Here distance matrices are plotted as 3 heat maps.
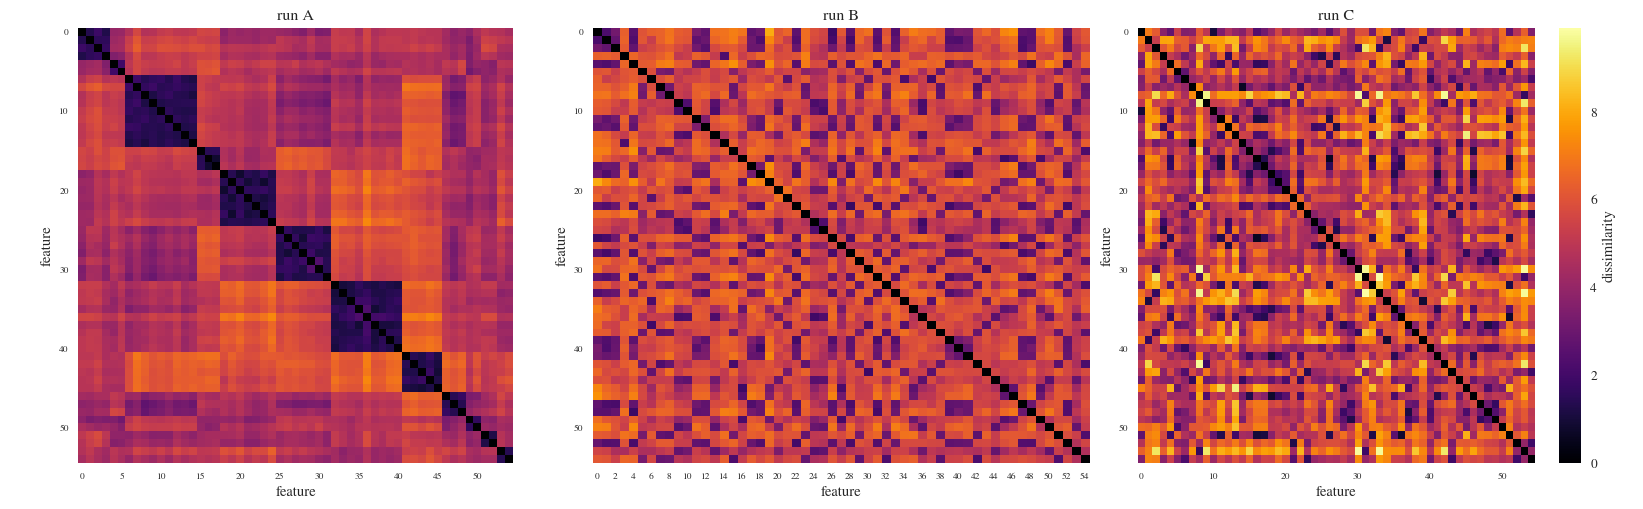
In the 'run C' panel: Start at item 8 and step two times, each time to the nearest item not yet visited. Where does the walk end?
31
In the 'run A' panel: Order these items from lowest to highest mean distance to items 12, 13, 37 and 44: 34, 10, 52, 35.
10, 35, 34, 52
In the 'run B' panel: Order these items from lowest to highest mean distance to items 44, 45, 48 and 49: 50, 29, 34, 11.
50, 11, 29, 34
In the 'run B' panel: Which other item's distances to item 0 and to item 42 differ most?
15
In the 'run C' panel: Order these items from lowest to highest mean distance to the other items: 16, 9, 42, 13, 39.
16, 9, 42, 13, 39
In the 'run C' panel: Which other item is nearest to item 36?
51
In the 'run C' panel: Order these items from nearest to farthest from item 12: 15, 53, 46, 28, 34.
28, 46, 15, 53, 34
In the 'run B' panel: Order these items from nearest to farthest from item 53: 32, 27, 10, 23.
10, 27, 32, 23
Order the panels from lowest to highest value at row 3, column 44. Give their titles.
run C, run A, run B
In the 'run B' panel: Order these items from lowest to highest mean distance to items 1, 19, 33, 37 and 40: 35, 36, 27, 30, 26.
26, 27, 30, 35, 36
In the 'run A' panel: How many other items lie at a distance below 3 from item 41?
4
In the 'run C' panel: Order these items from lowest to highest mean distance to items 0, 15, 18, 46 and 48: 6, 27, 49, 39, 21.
6, 49, 27, 21, 39
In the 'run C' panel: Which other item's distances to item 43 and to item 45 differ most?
23
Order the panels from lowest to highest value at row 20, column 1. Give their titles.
run A, run B, run C
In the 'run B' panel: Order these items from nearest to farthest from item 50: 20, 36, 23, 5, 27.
36, 20, 27, 5, 23
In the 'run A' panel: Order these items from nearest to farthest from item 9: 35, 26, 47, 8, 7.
8, 7, 47, 26, 35
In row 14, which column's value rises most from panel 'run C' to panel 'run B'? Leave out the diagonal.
7
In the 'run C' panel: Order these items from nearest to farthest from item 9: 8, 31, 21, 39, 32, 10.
10, 32, 21, 39, 31, 8
